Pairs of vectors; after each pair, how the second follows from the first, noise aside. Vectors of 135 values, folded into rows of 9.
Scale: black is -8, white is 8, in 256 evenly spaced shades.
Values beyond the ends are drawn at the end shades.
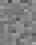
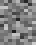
scaled up.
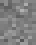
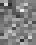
scaled up.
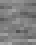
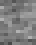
negated.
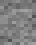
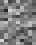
wrapped around, negated, scaled up.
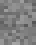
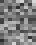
reversed, scaled up.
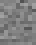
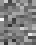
wrapped around, negated, scaled up.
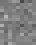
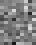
reversed, scaled up.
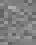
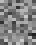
wrapped around, negated, scaled up.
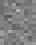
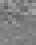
reversed, partly zeroed.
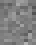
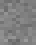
reversed, negated, shrunk.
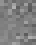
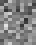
wrapped around, negated, scaled up.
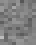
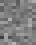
negated.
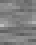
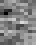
wrapped around, negated, scaled up.
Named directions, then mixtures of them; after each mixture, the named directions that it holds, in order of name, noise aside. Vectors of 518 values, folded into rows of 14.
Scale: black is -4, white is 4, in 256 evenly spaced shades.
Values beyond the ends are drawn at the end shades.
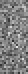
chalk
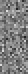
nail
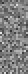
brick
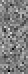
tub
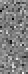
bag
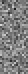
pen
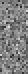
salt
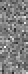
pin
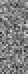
brick.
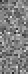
brick, chalk, pin.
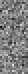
bag, pen, salt.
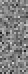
brick.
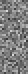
chalk, nail, pen.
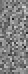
bag, chalk.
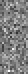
nail, tub.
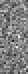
chalk.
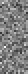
brick, pen, pin.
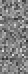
nail, pen.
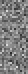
nail, pen, pin.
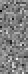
bag.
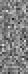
bag, chalk, nail.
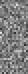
brick.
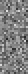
nail.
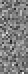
bag, pen, tub.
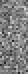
brick, chalk.
